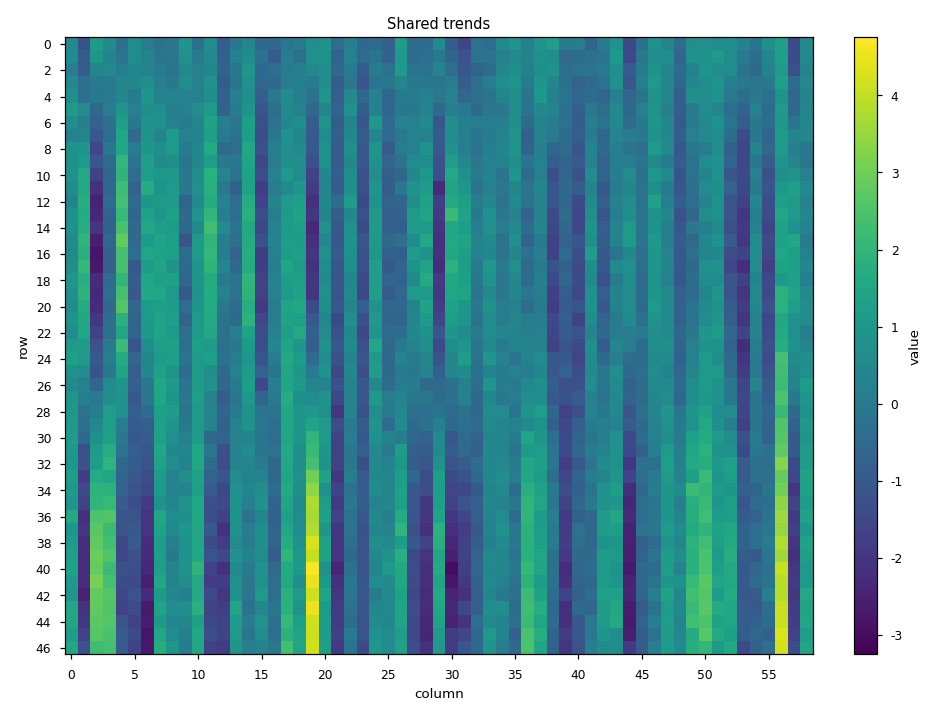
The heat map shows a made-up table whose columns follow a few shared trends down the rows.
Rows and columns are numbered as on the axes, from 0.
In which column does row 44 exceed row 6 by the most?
19
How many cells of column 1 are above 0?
23
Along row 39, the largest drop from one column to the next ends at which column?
57
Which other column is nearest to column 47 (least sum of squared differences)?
58
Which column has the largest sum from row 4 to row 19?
4
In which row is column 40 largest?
0
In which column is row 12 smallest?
2
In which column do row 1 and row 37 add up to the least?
44
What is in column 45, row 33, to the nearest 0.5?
-0.5
